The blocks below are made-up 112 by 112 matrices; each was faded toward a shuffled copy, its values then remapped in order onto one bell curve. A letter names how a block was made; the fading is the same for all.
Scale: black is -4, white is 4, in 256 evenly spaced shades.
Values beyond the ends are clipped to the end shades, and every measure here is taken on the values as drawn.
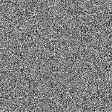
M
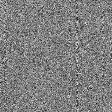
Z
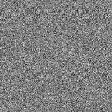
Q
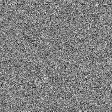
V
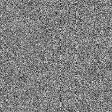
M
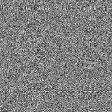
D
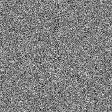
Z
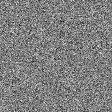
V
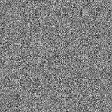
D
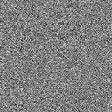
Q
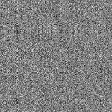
D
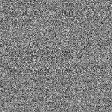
Q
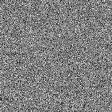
V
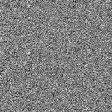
Q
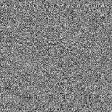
D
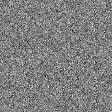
M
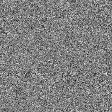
V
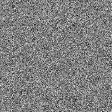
Z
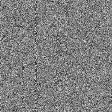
Z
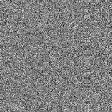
Q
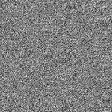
Q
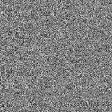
D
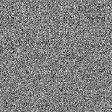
D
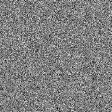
M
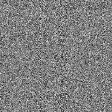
M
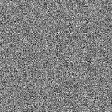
Q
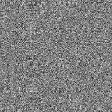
D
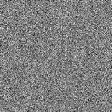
Q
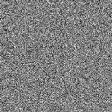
Q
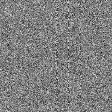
Z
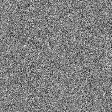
Z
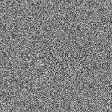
Q
